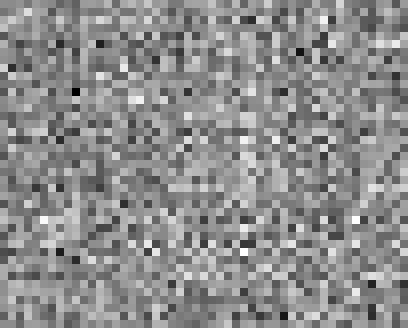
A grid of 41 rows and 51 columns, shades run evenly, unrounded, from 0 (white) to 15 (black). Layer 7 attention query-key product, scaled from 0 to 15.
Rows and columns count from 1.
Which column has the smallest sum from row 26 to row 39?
23
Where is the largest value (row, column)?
12, 10
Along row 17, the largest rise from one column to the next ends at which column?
7
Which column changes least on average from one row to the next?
44
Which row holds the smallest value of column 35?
18
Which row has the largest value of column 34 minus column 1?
9
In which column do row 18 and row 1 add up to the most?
8
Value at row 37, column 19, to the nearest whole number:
4
